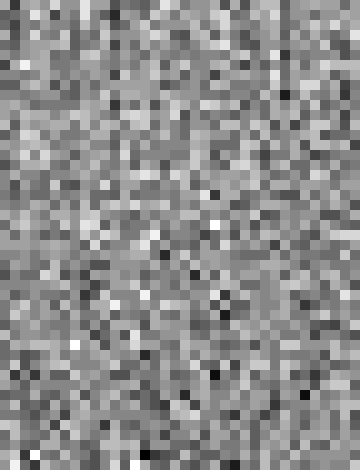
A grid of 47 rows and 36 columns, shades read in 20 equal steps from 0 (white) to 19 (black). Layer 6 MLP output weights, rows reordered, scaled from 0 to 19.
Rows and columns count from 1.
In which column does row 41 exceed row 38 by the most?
17
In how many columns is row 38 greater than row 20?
19
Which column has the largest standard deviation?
15
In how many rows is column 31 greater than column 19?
26
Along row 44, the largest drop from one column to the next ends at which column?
8
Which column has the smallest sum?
14
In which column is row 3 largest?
2
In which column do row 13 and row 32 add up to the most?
30
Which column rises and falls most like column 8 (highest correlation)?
29
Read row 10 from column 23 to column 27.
11 9 9 11 5
